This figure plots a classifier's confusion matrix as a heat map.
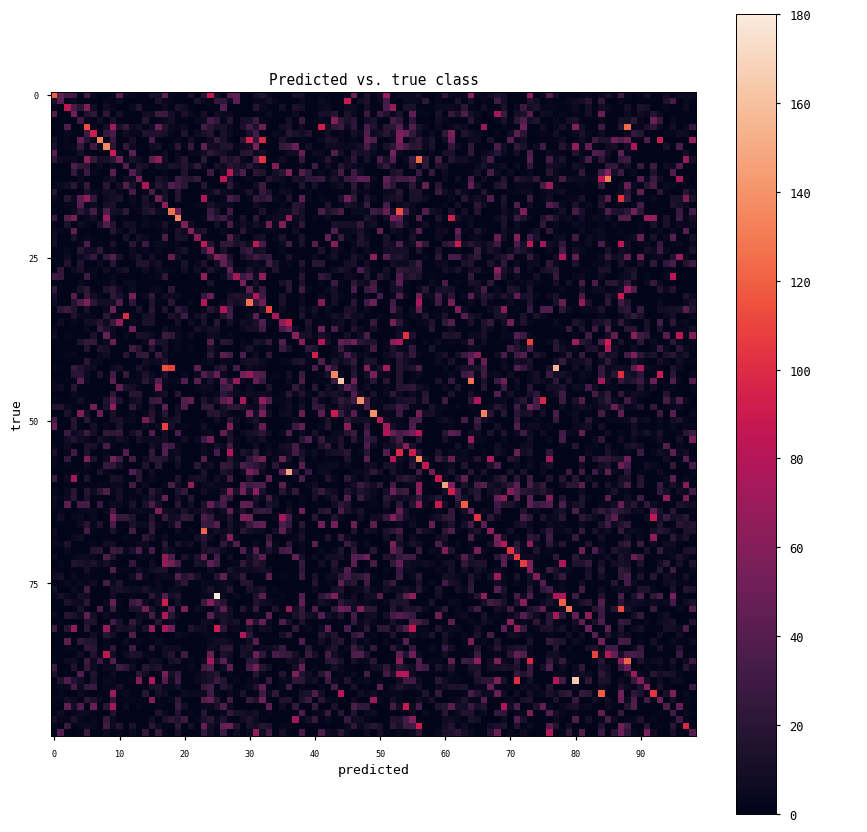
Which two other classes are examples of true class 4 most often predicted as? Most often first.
43, 92
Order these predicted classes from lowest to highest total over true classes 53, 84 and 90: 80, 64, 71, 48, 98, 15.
48, 98, 15, 71, 64, 80
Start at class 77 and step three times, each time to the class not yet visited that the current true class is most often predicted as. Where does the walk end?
17
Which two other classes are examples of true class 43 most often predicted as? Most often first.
87, 93
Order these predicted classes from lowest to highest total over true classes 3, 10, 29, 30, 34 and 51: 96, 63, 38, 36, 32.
96, 36, 63, 38, 32
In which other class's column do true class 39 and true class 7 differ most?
32
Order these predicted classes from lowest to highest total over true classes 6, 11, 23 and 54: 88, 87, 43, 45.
45, 88, 43, 87
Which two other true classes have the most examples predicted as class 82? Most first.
80, 8
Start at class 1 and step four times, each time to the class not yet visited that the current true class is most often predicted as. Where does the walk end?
88
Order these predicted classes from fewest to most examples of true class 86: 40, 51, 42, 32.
51, 40, 32, 42
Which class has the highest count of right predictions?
44
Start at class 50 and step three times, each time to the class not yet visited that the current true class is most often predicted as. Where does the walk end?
68
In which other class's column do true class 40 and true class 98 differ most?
76
